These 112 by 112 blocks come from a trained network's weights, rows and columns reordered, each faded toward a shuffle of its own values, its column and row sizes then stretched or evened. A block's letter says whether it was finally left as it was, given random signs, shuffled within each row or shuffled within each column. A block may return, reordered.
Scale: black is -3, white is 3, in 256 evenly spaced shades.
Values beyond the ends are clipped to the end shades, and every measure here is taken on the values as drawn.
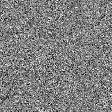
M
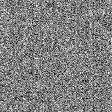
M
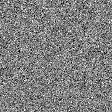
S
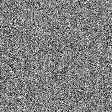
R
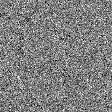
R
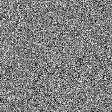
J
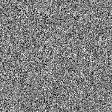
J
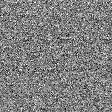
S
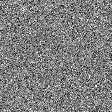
J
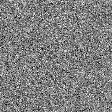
J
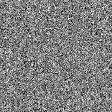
M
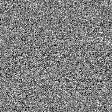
M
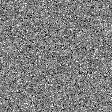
S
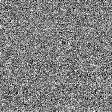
M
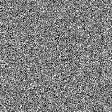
M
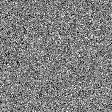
S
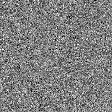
J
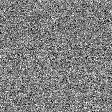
S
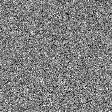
S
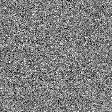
J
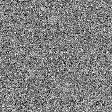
S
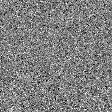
S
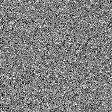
J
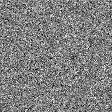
S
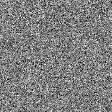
J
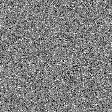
S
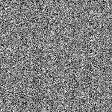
R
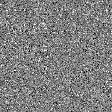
M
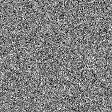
J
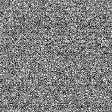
M
